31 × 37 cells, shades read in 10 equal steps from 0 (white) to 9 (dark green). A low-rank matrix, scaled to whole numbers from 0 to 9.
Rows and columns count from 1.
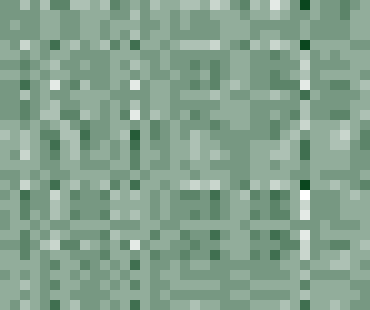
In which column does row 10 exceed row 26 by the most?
31
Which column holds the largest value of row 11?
3
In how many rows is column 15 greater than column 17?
11
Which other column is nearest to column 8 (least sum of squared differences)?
20
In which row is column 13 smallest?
14
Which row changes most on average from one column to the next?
19
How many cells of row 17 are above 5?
1
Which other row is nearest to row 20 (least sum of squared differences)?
22
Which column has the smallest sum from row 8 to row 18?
35
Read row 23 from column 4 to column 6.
5 4 5
